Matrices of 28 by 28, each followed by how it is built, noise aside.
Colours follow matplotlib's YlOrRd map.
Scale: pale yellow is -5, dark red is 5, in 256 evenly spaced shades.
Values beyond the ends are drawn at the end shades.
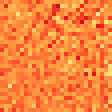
upper triangular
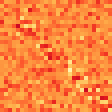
banded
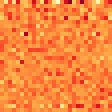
uneven rows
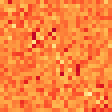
block diagonal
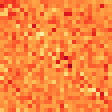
banded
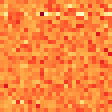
uneven rows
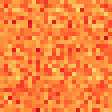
repeating columns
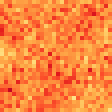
smooth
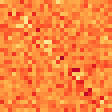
banded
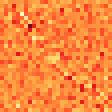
banded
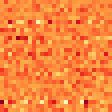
uneven rows
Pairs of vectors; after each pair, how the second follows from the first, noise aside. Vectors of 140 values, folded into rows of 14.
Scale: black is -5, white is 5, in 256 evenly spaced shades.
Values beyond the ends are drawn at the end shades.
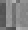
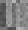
copied.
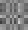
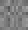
reversed, negated, shrunk.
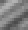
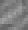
wrapped around, negated, shrunk.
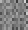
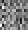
wrapped around, scaled up.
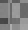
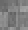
reversed, negated, shrunk.
